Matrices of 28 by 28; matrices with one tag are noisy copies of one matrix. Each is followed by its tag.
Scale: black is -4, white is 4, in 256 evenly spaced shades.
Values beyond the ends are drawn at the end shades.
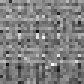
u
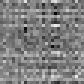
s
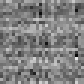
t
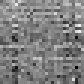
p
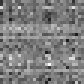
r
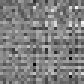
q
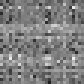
r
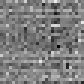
s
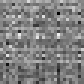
u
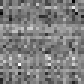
r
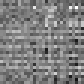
q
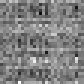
t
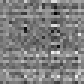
s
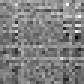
p
